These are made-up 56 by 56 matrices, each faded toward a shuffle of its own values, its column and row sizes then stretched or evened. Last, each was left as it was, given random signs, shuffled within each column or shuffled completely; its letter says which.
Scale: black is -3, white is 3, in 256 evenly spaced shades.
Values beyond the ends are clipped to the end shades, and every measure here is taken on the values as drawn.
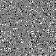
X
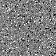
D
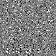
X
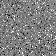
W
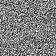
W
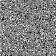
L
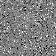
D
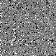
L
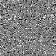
X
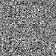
X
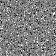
D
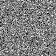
D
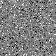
D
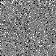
L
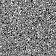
W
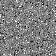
D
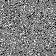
W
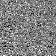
L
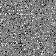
L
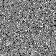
W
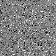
L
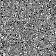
D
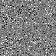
X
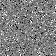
W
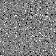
X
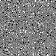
X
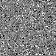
L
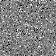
L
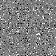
X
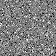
W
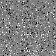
L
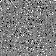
L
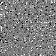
L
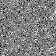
D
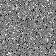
W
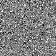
D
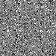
L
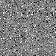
X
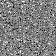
W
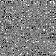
X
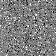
L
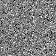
D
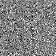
L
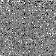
L
